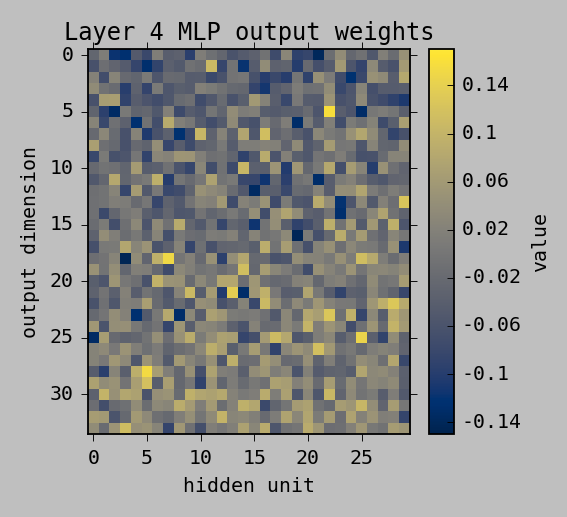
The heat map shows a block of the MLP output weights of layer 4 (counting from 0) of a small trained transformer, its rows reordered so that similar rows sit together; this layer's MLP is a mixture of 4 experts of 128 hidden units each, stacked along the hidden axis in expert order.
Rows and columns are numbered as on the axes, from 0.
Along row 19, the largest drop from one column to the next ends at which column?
15
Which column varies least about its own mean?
27
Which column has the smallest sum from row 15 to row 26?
0
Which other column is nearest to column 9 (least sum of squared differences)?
13
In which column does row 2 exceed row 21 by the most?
29
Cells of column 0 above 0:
11
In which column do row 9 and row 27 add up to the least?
14
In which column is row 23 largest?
22
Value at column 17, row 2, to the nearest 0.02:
-0.08
